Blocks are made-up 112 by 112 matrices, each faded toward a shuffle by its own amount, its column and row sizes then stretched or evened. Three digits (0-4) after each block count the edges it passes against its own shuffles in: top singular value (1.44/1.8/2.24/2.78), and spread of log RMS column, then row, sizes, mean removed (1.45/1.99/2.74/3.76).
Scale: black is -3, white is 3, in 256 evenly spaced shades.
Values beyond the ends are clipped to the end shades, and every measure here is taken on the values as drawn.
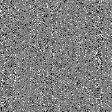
0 3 0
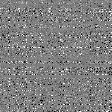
0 2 4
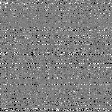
0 2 4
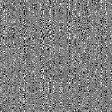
3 4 1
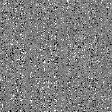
0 3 2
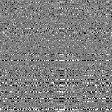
4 1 4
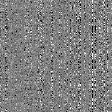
3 4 0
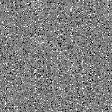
2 2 0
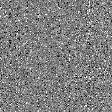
1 2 0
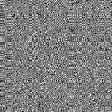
4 0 1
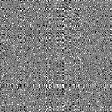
4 3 2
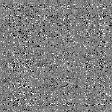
0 3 3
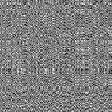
4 0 1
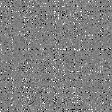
0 3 3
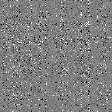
0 3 2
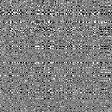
4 2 4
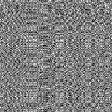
4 0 1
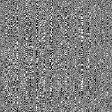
3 4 1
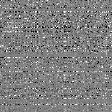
3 1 4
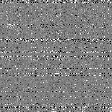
2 2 4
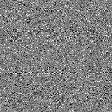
3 0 2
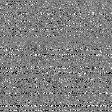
2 0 4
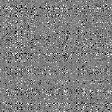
3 3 3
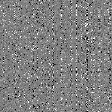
3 3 0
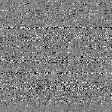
1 1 4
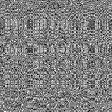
4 0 1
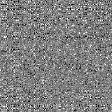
3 2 3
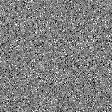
2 0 0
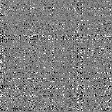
1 3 4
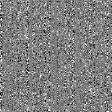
0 4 1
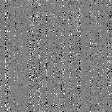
1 4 2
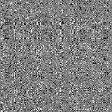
3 3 2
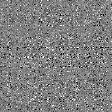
0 3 3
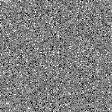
1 2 1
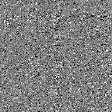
1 2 2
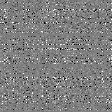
0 2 4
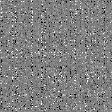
0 3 2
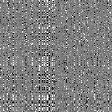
4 4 1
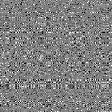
4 0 3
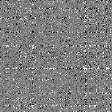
3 3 3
